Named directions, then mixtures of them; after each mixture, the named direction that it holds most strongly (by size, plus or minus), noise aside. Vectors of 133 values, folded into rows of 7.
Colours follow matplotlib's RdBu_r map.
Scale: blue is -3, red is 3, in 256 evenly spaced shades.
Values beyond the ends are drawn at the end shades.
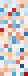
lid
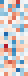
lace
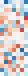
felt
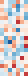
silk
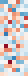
lace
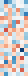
felt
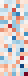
lid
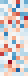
lace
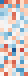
lace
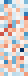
felt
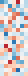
lace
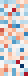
lid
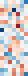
lid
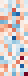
lid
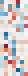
lace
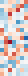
silk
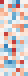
lace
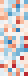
silk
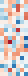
silk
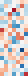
lid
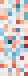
silk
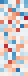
lace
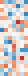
silk
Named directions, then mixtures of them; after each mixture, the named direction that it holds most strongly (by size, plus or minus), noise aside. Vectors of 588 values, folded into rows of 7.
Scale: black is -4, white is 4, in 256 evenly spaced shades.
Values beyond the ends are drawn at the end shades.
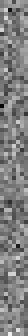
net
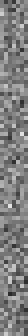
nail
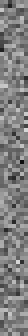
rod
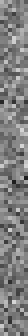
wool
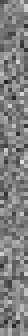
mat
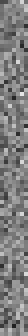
mat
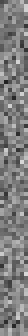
mat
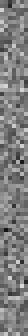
rod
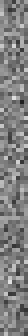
nail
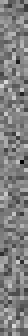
mat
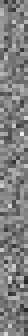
nail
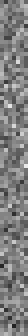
mat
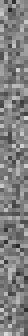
nail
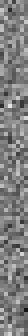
nail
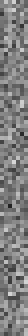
nail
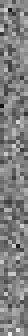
net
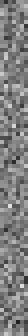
nail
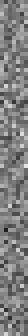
nail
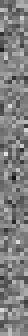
rod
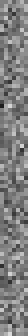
net
